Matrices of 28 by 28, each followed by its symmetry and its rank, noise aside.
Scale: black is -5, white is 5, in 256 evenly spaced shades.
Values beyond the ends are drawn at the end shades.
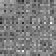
symmetric, rank three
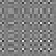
symmetric, rank one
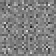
no symmetry, rank three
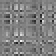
antisymmetric, rank two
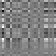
no symmetry, rank one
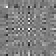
symmetric, rank two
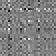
antisymmetric, rank two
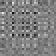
symmetric, rank one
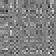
antisymmetric, rank two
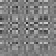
no symmetry, rank one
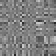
no symmetry, rank two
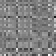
no symmetry, rank two
